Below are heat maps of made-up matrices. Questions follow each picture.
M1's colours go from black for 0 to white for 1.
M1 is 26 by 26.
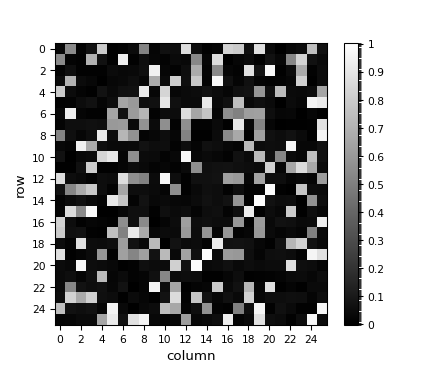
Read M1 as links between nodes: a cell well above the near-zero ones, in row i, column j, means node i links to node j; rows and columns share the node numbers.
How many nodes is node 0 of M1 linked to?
8
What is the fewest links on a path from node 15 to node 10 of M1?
4
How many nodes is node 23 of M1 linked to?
6
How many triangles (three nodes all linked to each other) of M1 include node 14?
8
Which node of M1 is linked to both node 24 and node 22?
node 11
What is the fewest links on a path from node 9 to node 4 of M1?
4
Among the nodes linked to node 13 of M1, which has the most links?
node 6
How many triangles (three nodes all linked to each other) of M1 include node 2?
5
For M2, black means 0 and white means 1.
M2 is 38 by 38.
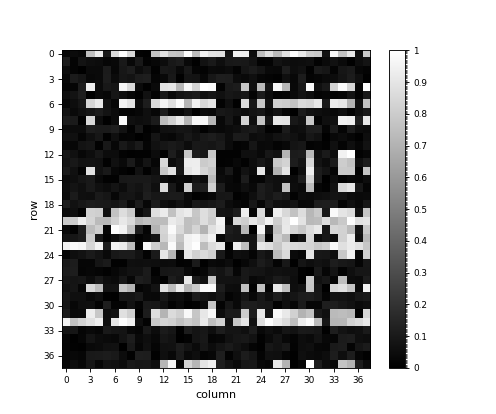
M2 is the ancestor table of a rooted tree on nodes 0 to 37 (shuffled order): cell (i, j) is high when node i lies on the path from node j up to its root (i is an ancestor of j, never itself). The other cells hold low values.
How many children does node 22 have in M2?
1
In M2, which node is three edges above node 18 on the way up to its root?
27
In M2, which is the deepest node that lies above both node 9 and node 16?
20
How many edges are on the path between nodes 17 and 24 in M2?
3
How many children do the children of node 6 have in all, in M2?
3
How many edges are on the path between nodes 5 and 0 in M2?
4
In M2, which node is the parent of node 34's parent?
12
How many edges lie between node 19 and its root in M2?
5
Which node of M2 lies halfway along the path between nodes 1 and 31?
21
